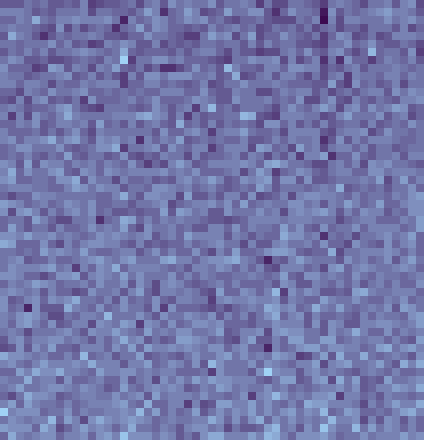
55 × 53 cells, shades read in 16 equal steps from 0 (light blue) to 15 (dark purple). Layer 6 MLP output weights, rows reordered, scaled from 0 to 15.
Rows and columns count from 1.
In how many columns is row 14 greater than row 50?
28
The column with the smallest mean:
37
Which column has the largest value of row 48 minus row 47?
34
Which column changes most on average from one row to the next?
41
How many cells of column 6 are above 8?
10
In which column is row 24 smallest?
43
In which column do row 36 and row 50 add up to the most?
32
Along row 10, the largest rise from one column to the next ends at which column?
31
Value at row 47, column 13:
4
